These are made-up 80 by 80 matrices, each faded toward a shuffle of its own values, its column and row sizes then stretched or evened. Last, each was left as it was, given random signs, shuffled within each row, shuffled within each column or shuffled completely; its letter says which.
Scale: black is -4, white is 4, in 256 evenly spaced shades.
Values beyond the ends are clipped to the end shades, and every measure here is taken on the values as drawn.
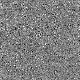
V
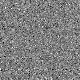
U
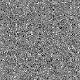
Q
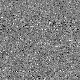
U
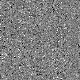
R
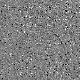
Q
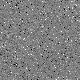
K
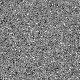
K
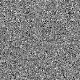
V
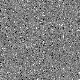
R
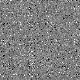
V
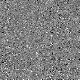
V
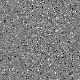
R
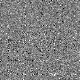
V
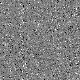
R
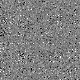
V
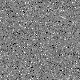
U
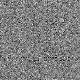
Q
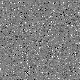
U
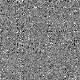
V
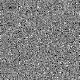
Q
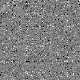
Q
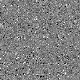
Q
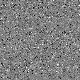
U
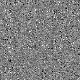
V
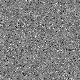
U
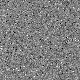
K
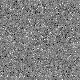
U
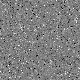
K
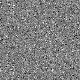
R
